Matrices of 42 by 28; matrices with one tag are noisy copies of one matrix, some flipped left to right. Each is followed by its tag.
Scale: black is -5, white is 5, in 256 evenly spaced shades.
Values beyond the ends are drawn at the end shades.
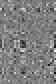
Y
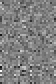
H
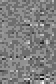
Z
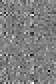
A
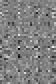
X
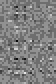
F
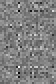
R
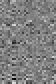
Z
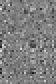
Y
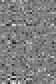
Z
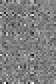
A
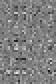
F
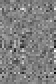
Y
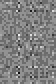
R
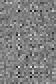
R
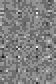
X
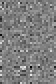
H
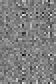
A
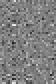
Z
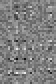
F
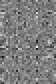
X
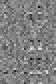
F
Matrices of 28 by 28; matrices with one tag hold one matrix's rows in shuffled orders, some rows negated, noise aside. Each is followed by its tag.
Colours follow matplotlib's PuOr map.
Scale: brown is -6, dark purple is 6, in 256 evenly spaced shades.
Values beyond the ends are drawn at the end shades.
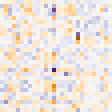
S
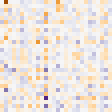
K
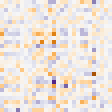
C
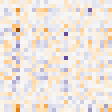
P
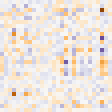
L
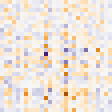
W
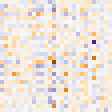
C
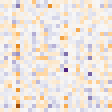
P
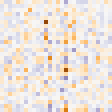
W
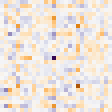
S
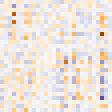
L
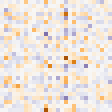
W
